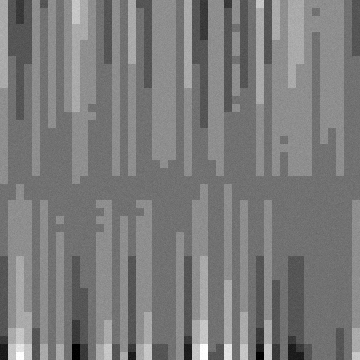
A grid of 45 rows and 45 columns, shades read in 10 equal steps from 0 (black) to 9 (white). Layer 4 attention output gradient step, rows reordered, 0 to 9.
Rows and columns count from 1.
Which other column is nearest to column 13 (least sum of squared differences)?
8
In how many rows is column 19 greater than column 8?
9
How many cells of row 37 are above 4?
17
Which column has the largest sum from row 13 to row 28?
10
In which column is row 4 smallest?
26
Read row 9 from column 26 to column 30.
3 5 5 3 5
